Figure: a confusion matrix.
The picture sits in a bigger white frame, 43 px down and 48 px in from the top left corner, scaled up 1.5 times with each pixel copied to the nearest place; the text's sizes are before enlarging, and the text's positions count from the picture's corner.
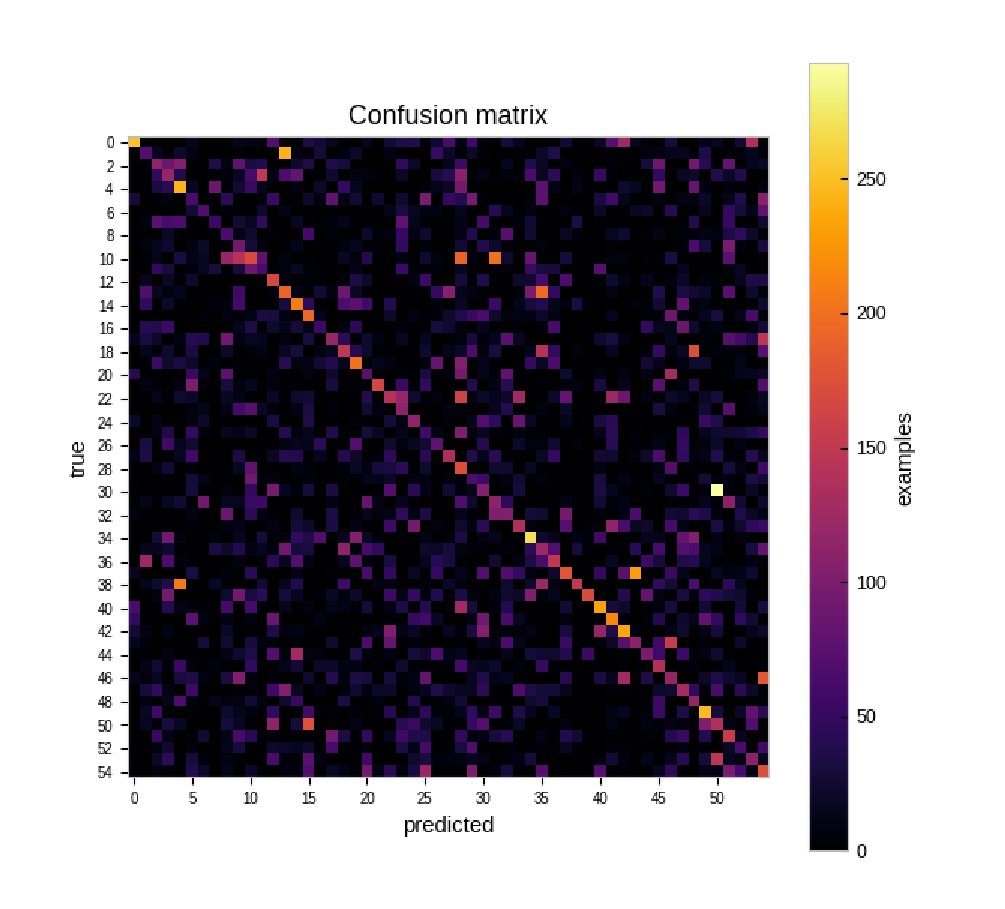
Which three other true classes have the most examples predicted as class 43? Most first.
37, 32, 35
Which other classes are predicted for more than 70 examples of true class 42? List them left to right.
22, 30, 40
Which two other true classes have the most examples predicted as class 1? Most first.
36, 13
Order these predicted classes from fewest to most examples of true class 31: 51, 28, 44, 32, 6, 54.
44, 54, 32, 28, 6, 51
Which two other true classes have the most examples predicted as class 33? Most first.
22, 24
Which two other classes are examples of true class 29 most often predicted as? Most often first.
10, 30
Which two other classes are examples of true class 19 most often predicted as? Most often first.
28, 26
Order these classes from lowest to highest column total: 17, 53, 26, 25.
26, 17, 53, 25
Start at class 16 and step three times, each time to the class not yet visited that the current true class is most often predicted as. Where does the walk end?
35
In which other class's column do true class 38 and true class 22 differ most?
4
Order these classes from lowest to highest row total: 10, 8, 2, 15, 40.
8, 15, 40, 2, 10
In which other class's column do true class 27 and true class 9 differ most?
51
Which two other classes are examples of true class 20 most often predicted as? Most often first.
46, 28
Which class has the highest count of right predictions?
34
